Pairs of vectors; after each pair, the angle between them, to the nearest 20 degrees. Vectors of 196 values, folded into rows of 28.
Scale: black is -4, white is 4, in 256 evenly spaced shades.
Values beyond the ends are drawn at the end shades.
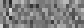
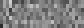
160 degrees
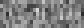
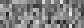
40 degrees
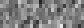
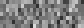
120 degrees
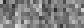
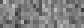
160 degrees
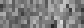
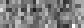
120 degrees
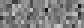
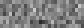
120 degrees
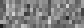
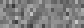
120 degrees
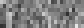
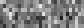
40 degrees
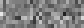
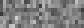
120 degrees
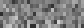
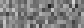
60 degrees
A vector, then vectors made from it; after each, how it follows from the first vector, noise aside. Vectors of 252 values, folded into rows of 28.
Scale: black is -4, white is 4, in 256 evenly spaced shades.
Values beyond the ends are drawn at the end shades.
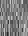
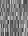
copied.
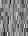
sign-scrambled.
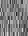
negated.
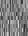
negated.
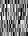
wrapped around, negated, scaled up.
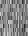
sign-scrambled.
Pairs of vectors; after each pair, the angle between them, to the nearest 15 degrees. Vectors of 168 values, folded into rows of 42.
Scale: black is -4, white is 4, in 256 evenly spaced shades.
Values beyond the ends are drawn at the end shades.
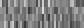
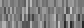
75 degrees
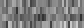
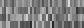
105 degrees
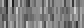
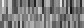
75 degrees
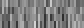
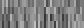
15 degrees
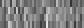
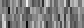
120 degrees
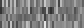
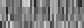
75 degrees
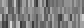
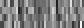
75 degrees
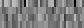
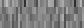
30 degrees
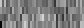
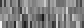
150 degrees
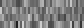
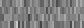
150 degrees
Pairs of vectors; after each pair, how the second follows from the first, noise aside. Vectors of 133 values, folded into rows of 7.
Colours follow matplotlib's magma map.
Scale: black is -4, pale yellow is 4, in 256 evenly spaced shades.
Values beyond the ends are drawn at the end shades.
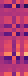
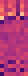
wrapped around, partly zeroed.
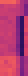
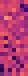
shuffled.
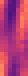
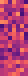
shuffled.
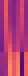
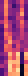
scaled up.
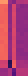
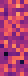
shuffled.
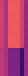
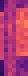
wrapped around.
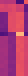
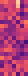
shuffled.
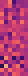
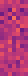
wrapped around, shrunk.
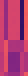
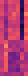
copied.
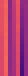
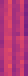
wrapped around, shrunk.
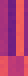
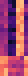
scaled up.
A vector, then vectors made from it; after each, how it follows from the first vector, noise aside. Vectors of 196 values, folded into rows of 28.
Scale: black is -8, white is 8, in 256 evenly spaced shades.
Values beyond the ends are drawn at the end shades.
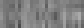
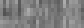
reversed, negated.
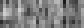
reversed, scaled up.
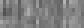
reversed, negated.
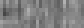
reversed, negated.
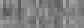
reversed, negated.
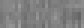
negated, shrunk.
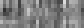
reversed, negated, scaled up.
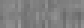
negated, shrunk.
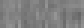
negated, shrunk.
